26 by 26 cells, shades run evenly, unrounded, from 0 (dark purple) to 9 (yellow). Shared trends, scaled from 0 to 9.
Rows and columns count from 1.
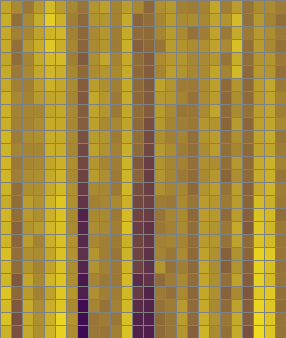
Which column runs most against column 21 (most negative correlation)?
25
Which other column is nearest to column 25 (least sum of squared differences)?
24
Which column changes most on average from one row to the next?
22
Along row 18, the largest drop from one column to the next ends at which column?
13
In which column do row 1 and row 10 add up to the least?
14
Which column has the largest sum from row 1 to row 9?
5
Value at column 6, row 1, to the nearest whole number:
6
